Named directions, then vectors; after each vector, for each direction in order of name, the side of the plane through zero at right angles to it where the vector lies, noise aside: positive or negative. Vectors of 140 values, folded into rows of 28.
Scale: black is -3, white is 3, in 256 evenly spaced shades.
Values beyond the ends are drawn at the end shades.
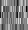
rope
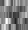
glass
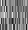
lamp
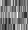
negative, positive, negative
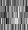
negative, negative, positive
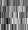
negative, negative, positive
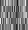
positive, positive, positive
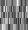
positive, negative, negative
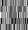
positive, positive, negative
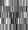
positive, positive, positive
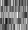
negative, positive, negative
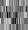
positive, positive, positive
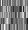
positive, positive, negative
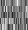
positive, negative, negative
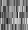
negative, negative, positive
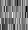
negative, positive, positive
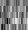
negative, negative, positive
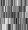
positive, negative, negative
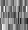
positive, negative, negative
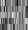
negative, positive, positive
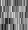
negative, positive, positive
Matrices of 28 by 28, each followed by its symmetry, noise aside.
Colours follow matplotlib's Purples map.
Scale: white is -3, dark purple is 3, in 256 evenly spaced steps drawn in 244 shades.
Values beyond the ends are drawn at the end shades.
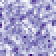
symmetric across the other diagonal.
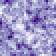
symmetric across the other diagonal.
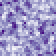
same after a half turn.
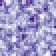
same after a half turn.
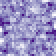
same after a half turn.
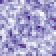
symmetric across the other diagonal.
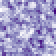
no symmetry.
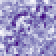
symmetric.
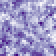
antisymmetric.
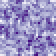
same after a half turn.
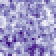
no symmetry.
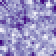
symmetric.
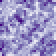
symmetric.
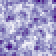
symmetric across the other diagonal.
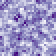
symmetric.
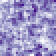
no symmetry.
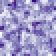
antisymmetric.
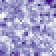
no symmetry.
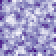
no symmetry.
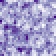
no symmetry.
